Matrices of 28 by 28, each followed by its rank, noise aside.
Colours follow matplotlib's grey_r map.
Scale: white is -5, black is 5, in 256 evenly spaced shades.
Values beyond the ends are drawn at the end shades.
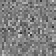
eight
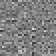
six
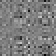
three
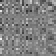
three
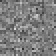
eight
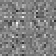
four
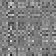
three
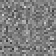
eight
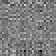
four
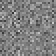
four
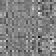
three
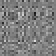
three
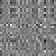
three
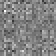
four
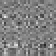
four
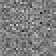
eight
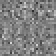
six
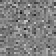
eight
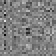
four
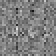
four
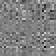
three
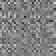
four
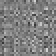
four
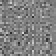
six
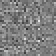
six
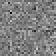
eight
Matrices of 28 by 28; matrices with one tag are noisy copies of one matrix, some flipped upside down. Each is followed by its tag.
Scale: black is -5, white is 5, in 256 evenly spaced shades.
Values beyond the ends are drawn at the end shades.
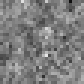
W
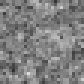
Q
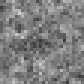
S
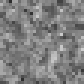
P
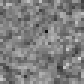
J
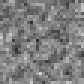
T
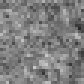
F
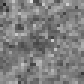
S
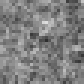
F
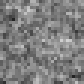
Q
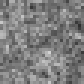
F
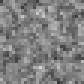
P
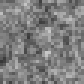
W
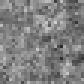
F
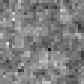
F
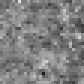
F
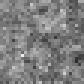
F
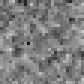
T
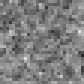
T
